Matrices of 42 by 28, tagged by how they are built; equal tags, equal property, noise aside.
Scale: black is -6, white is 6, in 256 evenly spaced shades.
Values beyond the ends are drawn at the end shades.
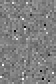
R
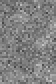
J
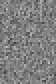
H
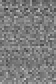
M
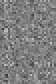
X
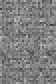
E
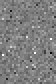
R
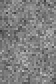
J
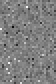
R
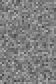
H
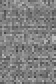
E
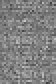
E
